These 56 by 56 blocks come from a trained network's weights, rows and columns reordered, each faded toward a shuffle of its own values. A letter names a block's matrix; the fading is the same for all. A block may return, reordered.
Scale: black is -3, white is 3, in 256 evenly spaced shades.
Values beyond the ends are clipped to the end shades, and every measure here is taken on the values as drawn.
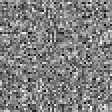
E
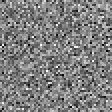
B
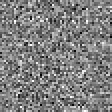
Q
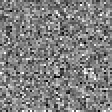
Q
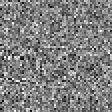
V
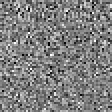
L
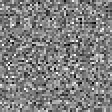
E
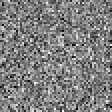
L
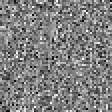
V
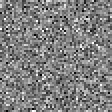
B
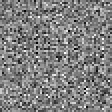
E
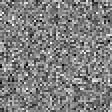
V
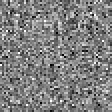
Q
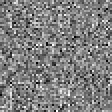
E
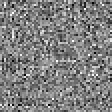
B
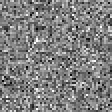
E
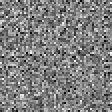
L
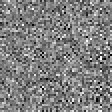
E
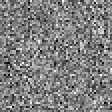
L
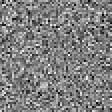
L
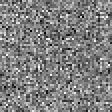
Q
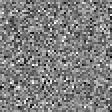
B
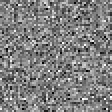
B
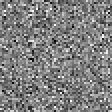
V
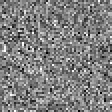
L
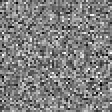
V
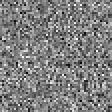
E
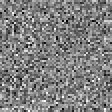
L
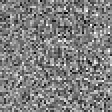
V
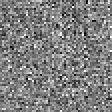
E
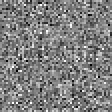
E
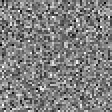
V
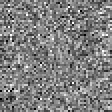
Q
